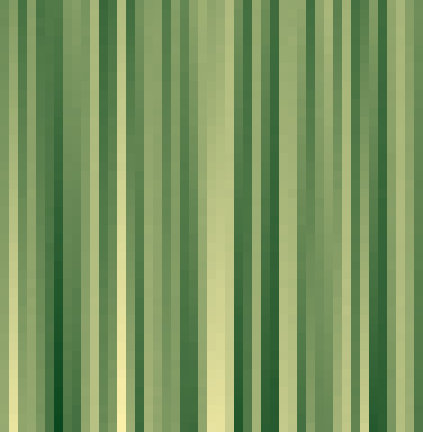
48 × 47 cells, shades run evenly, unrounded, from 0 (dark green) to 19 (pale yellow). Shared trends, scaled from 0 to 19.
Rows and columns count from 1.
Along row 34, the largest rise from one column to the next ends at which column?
32
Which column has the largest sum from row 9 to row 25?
14
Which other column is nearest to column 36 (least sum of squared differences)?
44
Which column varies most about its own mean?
41
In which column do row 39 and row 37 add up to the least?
7
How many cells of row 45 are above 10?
22
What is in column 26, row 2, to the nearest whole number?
13
